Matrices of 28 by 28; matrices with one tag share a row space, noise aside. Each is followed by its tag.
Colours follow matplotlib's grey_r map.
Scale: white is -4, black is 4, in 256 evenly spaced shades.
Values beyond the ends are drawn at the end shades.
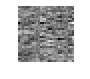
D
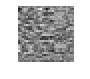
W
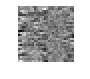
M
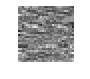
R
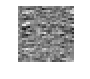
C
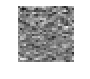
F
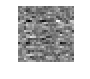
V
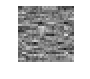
R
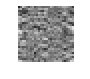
M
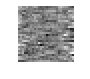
R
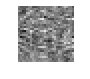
F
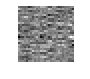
D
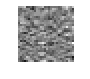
F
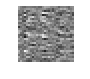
V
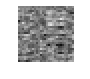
D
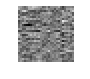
C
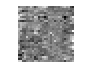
M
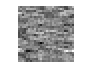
R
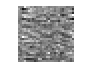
C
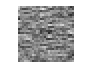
D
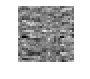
C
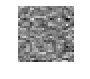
F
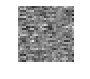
F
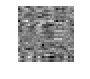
W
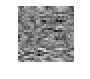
W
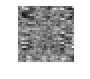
C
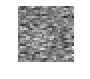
F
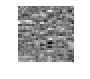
D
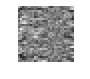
M
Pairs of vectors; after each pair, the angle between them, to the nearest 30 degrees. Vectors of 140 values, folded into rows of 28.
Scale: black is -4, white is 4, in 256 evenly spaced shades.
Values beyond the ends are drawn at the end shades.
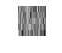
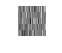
90 degrees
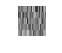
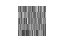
150 degrees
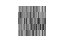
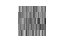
30 degrees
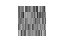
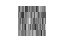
60 degrees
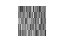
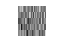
150 degrees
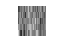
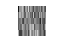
60 degrees
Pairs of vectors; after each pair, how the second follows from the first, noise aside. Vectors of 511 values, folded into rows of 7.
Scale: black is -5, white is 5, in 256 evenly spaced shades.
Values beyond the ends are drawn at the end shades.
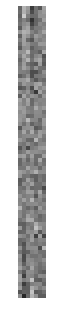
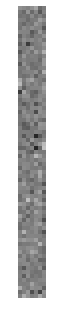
wrapped around, partly zeroed.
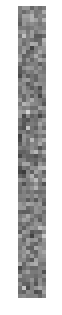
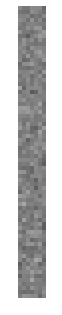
wrapped around, shrunk.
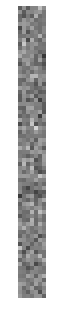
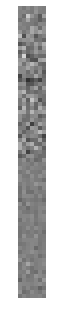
wrapped around, partly zeroed.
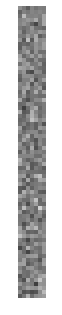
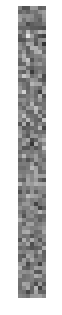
shuffled.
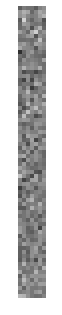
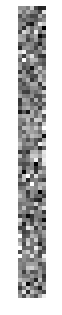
wrapped around, scaled up.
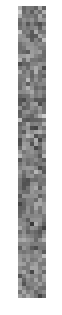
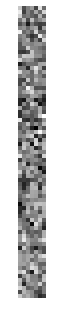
scaled up.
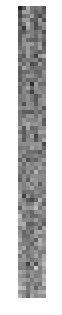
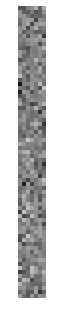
shuffled.
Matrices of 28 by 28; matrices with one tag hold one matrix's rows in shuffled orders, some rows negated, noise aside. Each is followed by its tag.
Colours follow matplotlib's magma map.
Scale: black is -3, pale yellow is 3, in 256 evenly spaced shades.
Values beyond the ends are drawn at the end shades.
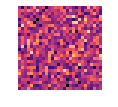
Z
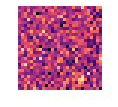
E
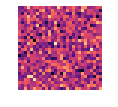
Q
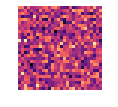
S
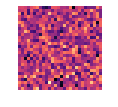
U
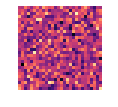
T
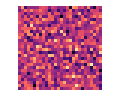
T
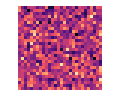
T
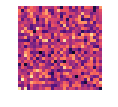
S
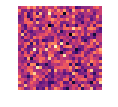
T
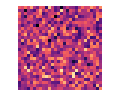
U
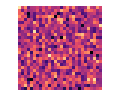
Q
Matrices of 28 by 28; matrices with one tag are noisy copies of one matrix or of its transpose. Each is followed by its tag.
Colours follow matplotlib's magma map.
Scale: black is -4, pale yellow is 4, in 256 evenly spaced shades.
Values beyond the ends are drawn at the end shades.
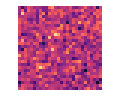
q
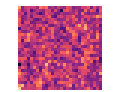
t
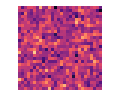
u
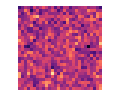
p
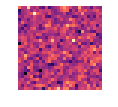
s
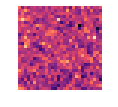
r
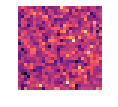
s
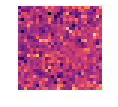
p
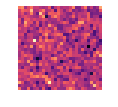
r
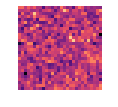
s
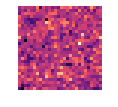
u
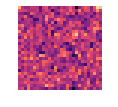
t
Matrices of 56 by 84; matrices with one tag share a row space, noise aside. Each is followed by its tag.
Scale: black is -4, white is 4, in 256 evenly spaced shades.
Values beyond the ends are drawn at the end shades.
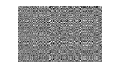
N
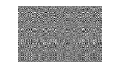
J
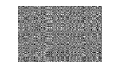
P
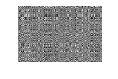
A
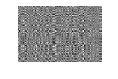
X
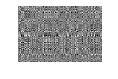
A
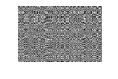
P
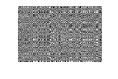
N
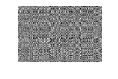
N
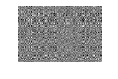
J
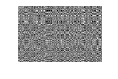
P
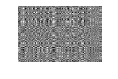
X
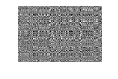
N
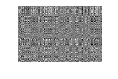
A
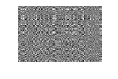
X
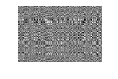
P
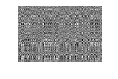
A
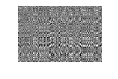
N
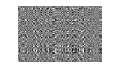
X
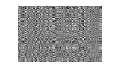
X
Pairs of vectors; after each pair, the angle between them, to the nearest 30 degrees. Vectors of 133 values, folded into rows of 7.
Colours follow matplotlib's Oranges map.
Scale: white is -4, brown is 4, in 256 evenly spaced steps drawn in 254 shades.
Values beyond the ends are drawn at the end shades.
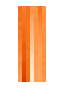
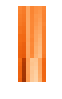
60 degrees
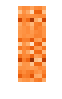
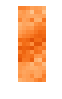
60 degrees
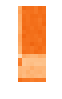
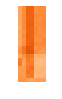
60 degrees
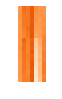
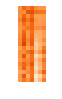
30 degrees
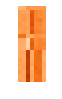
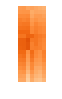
120 degrees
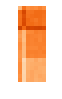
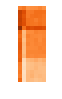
30 degrees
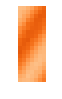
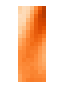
60 degrees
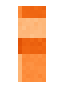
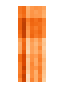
120 degrees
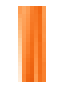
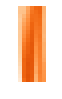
30 degrees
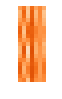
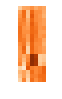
60 degrees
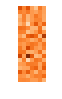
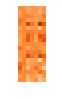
90 degrees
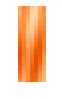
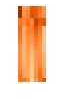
120 degrees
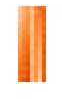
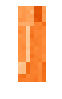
90 degrees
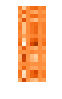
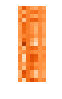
150 degrees
